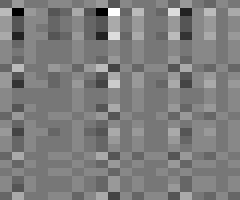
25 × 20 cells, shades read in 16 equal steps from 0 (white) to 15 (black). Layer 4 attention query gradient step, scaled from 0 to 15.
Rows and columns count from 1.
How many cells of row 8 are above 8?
3
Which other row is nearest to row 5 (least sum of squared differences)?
11
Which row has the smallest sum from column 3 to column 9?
9
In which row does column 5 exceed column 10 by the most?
2
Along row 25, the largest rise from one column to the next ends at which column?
10
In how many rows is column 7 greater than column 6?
6
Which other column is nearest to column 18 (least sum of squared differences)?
1
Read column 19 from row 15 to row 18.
7 8 8 8
